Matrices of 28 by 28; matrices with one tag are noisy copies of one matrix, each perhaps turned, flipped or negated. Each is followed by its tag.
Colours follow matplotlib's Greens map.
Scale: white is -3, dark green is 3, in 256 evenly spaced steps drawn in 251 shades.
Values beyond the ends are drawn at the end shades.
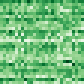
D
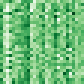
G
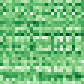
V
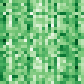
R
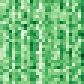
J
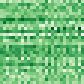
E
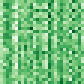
V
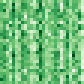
J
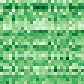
G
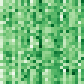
D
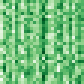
J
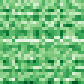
J
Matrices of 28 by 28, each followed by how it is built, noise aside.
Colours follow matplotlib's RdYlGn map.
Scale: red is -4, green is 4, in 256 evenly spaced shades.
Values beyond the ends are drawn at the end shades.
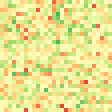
noise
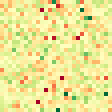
sparse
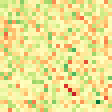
Toeplitz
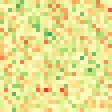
Toeplitz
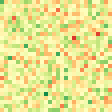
noise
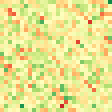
Toeplitz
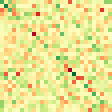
diagonal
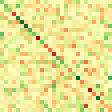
diagonal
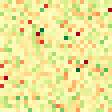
sparse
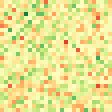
Hankel
